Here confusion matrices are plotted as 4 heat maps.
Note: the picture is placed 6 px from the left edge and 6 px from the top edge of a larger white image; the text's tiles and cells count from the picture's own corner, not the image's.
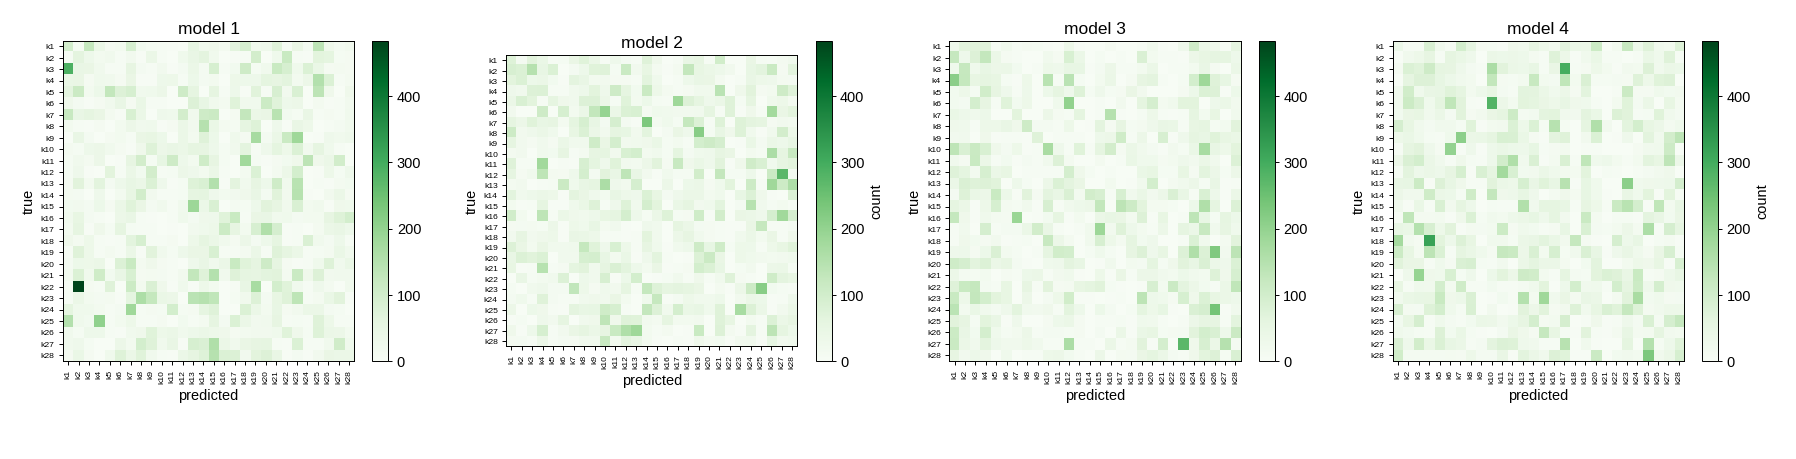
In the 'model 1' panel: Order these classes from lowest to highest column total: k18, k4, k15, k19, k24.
k24, k4, k18, k19, k15
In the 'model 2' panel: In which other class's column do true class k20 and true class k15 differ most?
k24
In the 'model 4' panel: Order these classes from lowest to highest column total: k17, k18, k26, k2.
k18, k26, k2, k17
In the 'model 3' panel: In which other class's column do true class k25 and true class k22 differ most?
k3
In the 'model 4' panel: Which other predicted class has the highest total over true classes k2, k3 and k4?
k17
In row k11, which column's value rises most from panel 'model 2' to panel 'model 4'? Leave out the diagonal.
k12
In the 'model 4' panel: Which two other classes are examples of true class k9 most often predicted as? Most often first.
k7, k28
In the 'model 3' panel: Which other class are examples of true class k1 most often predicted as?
k24
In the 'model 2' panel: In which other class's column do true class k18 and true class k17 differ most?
k25
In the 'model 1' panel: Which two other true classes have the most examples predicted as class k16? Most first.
k17, k28
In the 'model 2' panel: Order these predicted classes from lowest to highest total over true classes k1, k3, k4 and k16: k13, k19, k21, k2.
k13, k2, k19, k21
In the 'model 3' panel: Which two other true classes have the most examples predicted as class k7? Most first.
k16, k24
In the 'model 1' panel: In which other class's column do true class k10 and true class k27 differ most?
k15
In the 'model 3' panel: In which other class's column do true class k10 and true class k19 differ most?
k26
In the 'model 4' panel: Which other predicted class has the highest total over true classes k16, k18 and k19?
k4
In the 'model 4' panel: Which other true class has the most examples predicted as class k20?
k8
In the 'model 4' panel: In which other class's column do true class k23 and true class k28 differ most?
k25
